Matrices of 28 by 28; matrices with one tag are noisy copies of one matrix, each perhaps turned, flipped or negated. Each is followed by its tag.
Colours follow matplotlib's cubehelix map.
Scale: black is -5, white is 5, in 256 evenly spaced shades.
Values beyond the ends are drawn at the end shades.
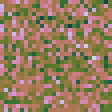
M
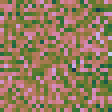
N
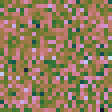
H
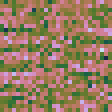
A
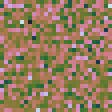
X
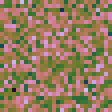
M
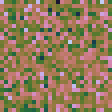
N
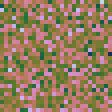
H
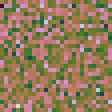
X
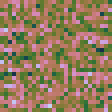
A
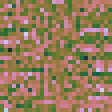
A
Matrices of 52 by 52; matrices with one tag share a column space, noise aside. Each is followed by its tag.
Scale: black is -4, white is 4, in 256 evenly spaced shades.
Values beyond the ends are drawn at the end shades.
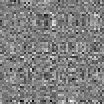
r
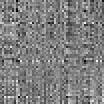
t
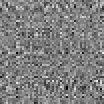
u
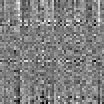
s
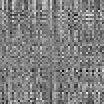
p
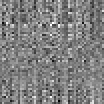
t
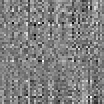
t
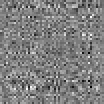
u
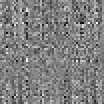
t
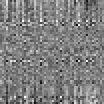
s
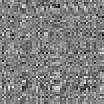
u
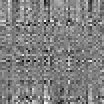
s
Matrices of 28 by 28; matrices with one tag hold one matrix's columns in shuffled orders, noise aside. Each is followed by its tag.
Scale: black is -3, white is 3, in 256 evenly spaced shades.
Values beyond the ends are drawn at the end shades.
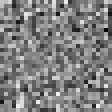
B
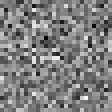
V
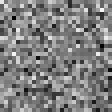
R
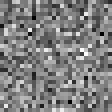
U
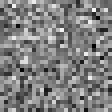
R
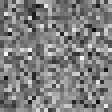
U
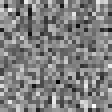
B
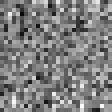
B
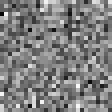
B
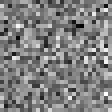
V
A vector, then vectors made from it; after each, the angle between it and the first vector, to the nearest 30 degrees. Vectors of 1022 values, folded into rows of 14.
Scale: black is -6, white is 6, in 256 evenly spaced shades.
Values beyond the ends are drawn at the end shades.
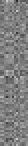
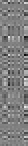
90 degrees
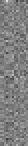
30 degrees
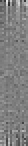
60 degrees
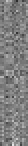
30 degrees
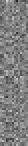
30 degrees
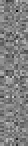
150 degrees
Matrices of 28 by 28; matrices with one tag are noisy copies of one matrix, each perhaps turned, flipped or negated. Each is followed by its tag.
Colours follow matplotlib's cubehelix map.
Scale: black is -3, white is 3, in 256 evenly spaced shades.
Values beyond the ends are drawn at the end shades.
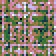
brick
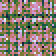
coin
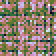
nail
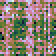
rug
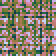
nail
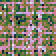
coin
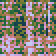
rug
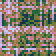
rug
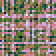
coin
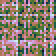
nail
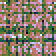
coin
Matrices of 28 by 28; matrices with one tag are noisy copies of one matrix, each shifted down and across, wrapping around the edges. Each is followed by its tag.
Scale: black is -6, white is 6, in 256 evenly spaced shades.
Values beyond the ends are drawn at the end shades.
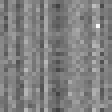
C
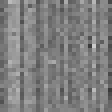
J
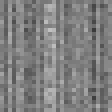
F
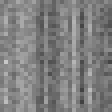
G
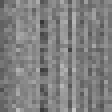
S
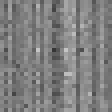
J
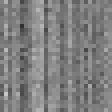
J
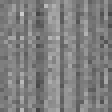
J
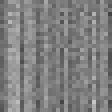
J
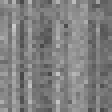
G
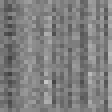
C
